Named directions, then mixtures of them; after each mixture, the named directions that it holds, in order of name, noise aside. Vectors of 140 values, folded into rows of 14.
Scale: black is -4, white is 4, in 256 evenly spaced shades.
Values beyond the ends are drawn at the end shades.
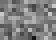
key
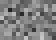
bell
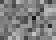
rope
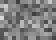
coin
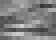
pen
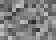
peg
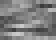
pen.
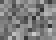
rope.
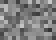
coin.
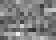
bell, pen, rope.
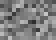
peg.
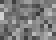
coin, key, rope.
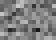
key, peg, pen.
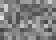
coin.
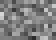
bell, key, rope.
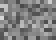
coin.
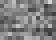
pen, rope.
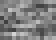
bell, pen.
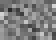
bell, key, peg.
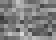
coin, key, pen.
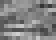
pen.
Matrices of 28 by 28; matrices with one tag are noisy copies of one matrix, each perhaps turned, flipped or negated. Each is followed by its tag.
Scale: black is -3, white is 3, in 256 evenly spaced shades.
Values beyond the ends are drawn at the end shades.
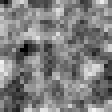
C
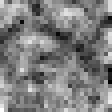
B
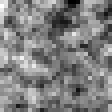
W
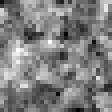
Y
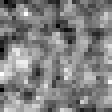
W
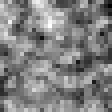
W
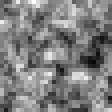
Y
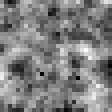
C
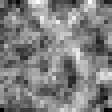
B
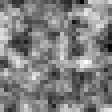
C
